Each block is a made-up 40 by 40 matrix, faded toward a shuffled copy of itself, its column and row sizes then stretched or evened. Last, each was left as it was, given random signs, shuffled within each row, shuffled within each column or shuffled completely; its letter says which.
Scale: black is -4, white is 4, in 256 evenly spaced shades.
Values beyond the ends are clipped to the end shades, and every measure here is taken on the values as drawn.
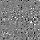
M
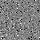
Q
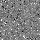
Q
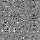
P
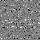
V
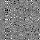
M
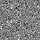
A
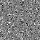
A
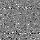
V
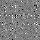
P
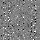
A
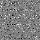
V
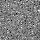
Q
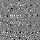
M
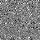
V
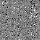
A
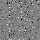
A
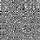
M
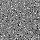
Q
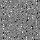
A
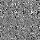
P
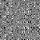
M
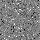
Q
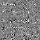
P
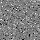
Q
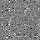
M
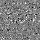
V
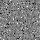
Q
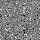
A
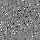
Q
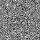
A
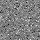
Q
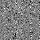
A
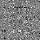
P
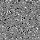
V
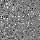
A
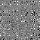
M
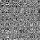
M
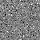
Q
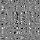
M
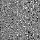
A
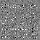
P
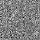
P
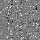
A
